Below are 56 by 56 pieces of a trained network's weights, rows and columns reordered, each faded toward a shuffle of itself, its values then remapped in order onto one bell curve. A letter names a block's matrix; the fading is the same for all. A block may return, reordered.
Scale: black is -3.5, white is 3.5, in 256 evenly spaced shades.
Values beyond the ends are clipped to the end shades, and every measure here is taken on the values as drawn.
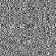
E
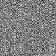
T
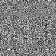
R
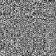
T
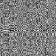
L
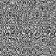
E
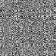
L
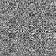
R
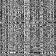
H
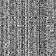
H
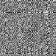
L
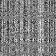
H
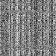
H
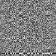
L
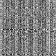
H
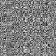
T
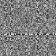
L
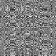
E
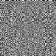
E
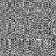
E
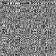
L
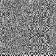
L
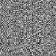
T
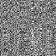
T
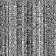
H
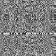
L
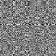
E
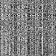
H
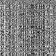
H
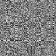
L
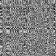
L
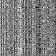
H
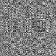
T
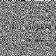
L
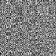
T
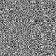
R
